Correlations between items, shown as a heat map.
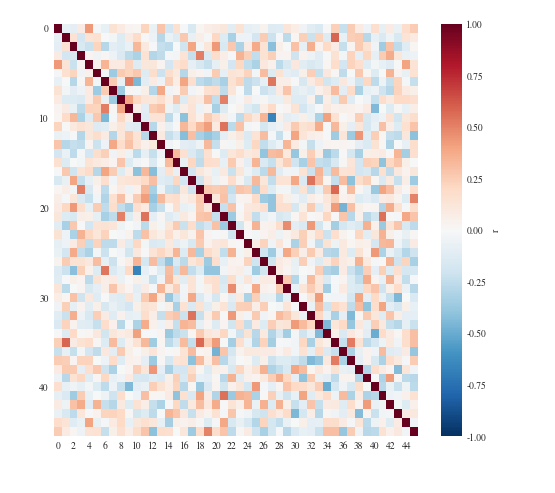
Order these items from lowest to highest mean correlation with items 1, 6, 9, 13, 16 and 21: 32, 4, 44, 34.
32, 34, 44, 4
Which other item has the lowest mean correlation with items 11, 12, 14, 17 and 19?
37
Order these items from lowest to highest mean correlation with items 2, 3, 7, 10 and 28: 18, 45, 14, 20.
14, 45, 18, 20
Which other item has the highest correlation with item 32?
17
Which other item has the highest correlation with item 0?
4
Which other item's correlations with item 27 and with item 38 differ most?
10
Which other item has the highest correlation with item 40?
25
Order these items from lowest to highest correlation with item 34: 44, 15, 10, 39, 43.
15, 39, 43, 44, 10
